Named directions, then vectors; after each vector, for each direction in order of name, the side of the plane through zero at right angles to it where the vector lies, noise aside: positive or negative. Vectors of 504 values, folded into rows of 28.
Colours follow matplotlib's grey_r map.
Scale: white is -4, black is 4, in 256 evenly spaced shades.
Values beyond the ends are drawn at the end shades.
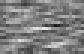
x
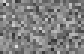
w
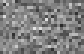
positive, positive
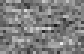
negative, positive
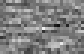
negative, positive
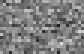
negative, positive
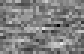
negative, positive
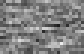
negative, positive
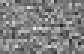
positive, positive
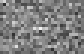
positive, positive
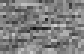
negative, negative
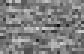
negative, positive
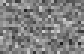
positive, negative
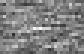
positive, positive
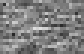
positive, positive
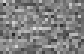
positive, positive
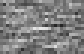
positive, positive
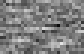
negative, positive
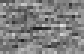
negative, negative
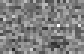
positive, negative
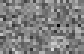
negative, positive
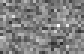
positive, negative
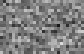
negative, positive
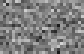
negative, positive
